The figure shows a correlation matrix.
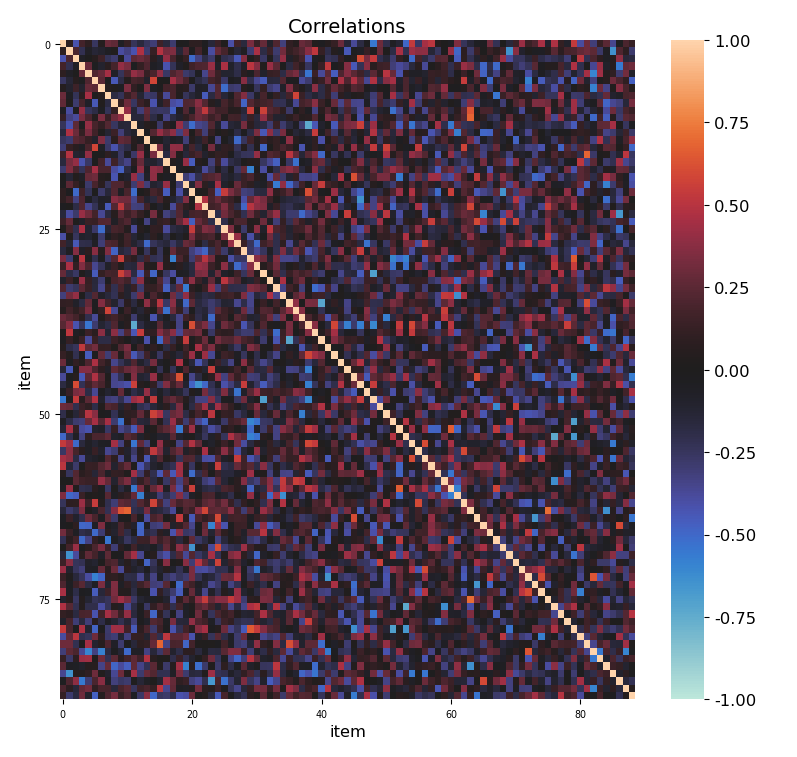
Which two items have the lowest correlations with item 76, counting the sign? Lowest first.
53, 59
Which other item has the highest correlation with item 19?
40
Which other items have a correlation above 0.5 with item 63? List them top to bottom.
9, 10, 22, 75
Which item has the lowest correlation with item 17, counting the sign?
29
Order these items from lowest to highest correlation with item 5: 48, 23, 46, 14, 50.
23, 46, 50, 48, 14
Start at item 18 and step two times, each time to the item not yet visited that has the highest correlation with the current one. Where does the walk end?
64
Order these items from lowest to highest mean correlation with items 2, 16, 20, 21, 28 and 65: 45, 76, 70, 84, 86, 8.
84, 76, 8, 45, 70, 86
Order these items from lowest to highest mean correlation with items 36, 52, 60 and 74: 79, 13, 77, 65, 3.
3, 65, 13, 79, 77
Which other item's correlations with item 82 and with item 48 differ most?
72
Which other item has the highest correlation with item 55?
62
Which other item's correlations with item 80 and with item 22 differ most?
46
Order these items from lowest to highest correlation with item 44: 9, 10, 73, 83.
73, 9, 10, 83
